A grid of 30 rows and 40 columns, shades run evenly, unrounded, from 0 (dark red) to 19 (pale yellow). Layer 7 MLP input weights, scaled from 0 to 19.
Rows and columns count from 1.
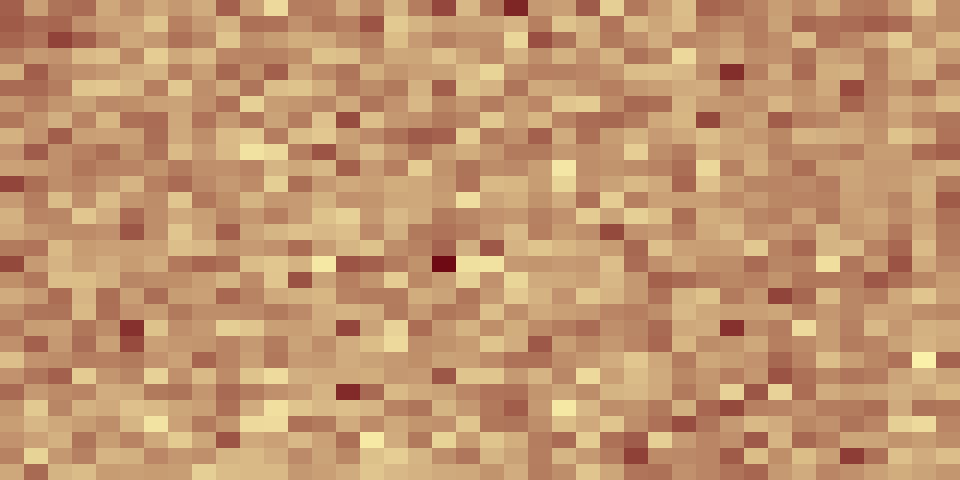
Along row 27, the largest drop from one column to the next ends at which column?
13
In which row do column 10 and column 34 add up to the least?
28
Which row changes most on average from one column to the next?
1
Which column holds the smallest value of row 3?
3
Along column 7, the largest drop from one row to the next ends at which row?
25
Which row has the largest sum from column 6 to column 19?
30
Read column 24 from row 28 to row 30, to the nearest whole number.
8 14 11
